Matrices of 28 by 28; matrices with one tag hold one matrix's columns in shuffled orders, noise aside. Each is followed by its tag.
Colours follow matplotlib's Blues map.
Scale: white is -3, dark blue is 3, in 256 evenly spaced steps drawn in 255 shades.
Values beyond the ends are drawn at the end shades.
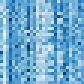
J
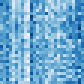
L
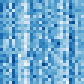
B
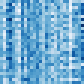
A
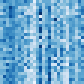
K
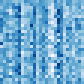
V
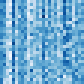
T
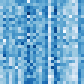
K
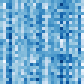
B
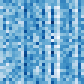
V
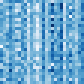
A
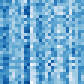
K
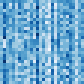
B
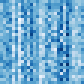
J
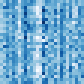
V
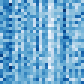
A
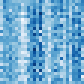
J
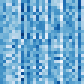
L
